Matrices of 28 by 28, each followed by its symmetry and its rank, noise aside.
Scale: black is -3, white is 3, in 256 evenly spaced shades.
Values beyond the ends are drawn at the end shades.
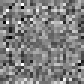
antisymmetric, rank six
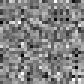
no symmetry, rank four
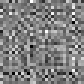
antisymmetric, rank four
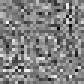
antisymmetric, rank six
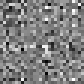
no symmetry, rank five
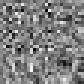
no symmetry, rank five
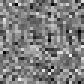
no symmetry, rank six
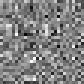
no symmetry, rank five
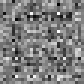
no symmetry, rank four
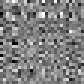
antisymmetric, rank four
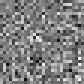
symmetric, rank six
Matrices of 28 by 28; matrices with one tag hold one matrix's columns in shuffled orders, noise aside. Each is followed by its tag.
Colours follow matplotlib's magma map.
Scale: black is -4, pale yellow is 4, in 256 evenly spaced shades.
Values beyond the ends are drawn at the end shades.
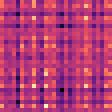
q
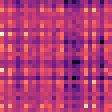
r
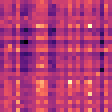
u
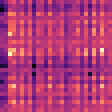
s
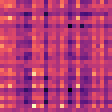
q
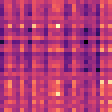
u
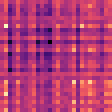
u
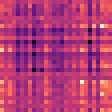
u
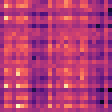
q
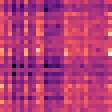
s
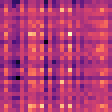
r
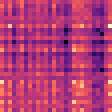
u
